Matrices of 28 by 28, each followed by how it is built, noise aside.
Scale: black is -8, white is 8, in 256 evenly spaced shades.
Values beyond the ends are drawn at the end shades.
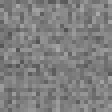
blocks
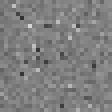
sparse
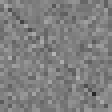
diagonal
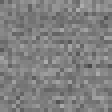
blocks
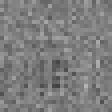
low rank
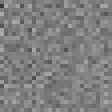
low rank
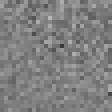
upper triangular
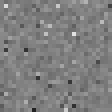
sparse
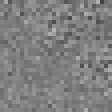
upper triangular
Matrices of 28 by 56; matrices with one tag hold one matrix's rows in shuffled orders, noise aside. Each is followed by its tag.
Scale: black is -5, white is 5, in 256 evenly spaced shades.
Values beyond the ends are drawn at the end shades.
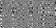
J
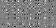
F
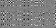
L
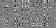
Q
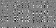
Q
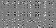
F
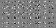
F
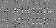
Q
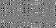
L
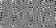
J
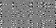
J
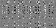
F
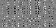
F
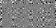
J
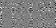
J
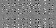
F
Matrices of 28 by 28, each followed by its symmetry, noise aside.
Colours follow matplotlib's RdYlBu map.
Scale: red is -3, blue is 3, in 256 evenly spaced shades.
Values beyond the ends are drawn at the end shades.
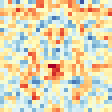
mirrored left to right.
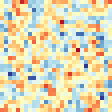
same after a half turn.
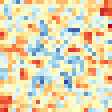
same after a half turn.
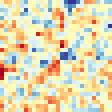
antisymmetric.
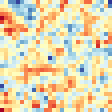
antisymmetric.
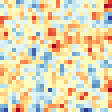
antisymmetric.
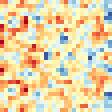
mirrored top to bottom.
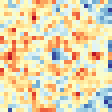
mirrored top to bottom.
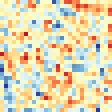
antisymmetric.
